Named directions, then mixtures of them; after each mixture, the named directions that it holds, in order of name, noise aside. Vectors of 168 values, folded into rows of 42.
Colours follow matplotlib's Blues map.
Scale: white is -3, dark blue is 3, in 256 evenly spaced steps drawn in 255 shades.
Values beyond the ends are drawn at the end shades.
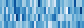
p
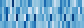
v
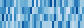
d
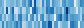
d, p.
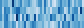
p, v.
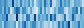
d, p, v.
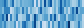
d, v.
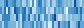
d, p.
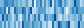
d, p.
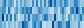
d.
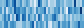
p.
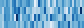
p, v.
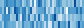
d, p.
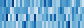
d, v.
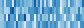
d, v.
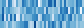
d, p.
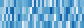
d.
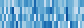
d, p, v.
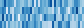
d.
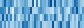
d.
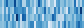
p.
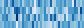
d, p, v.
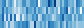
d, p.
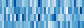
p.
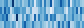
d, p, v.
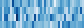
p, v.
